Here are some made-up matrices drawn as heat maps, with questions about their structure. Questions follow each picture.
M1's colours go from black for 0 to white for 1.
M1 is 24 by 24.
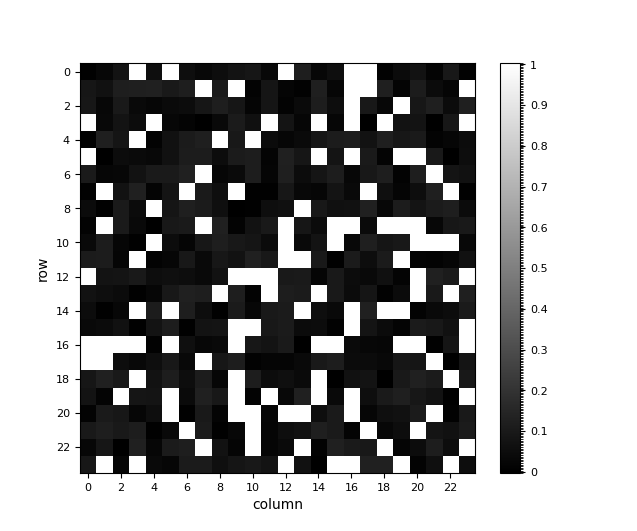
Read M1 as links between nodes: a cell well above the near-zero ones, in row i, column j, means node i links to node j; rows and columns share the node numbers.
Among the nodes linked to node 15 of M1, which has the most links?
node 16
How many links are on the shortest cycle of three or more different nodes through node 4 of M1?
5
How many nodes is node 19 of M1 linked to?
7
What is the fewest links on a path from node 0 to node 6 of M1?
3
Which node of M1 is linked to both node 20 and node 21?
node 10
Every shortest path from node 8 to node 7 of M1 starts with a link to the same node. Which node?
node 13
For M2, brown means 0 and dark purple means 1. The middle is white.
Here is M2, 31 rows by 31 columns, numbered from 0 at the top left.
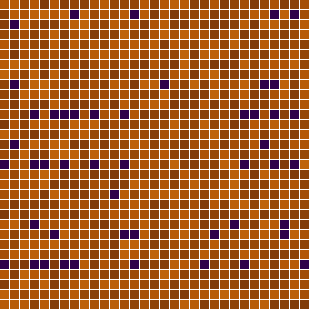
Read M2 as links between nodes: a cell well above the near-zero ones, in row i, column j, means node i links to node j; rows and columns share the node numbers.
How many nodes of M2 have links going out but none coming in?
5
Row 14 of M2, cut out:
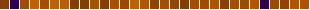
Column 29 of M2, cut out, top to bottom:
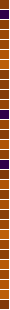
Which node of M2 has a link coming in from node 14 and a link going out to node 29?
node 1
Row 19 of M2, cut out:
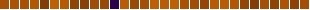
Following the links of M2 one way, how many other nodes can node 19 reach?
11
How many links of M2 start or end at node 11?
11
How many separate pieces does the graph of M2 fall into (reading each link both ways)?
5
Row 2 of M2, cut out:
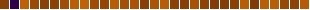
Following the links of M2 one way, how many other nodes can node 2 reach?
5
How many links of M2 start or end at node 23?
6
